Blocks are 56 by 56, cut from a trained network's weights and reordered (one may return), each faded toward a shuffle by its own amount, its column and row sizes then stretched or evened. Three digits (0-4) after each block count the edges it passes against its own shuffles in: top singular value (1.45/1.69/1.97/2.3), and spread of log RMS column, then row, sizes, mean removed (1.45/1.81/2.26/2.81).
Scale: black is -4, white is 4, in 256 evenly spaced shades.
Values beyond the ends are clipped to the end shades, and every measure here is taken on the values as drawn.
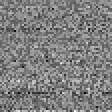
0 0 3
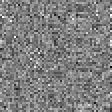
3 1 0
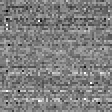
2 0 3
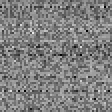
0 0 3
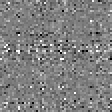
2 2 3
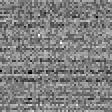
3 1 3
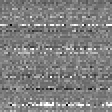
3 0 4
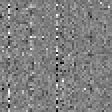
2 3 0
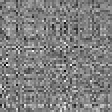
4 3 2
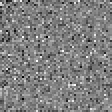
0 1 1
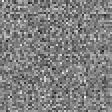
2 1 0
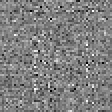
2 2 2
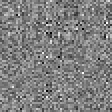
2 1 1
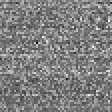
0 0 2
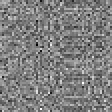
3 1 0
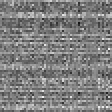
4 4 1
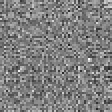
3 1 2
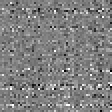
2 2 4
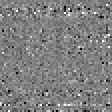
0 0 3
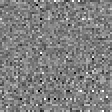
0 0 2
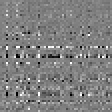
4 2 4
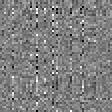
3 3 1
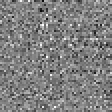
1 1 2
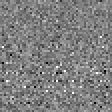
0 0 2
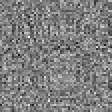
3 0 1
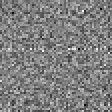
2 1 2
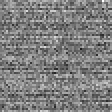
3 2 1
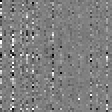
2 4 0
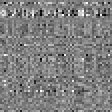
3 0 4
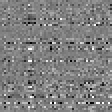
2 2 4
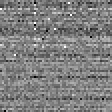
3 0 3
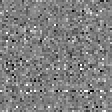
1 1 2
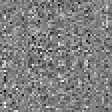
2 3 0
